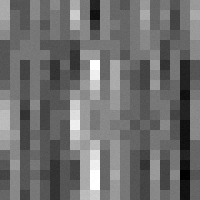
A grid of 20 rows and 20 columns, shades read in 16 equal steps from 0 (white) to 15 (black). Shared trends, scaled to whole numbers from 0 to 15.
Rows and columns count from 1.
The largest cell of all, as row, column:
18, 19
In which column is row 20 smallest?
10
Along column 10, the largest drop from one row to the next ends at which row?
7
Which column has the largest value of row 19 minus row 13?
8
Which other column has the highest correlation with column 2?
9
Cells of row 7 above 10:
6
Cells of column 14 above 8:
14
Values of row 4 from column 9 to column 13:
7 10 7 9 9
